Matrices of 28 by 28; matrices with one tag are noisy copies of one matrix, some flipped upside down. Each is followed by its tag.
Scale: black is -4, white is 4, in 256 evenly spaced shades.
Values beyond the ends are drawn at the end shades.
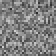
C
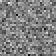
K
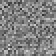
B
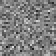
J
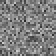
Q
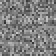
C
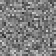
K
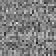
C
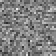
J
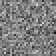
K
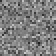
B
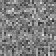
C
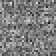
C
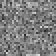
Q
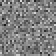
Q
